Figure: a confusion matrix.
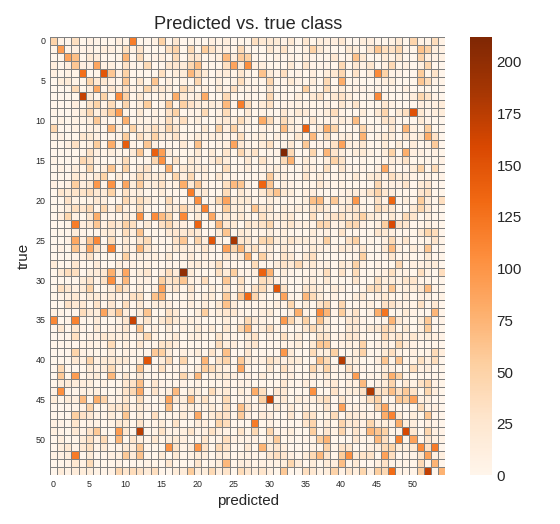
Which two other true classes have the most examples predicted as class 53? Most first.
51, 34
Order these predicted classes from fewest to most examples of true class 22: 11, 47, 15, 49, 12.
11, 47, 49, 15, 12
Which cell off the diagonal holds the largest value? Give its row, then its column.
14, 32
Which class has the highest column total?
10
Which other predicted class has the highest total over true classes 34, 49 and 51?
12
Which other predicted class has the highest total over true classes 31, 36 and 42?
47
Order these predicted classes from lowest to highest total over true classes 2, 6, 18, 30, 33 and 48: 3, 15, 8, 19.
19, 15, 3, 8
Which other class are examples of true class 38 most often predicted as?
37
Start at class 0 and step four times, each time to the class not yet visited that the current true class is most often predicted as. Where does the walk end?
27
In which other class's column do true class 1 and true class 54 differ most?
52
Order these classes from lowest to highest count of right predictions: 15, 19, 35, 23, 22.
35, 23, 22, 15, 19
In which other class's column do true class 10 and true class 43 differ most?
29
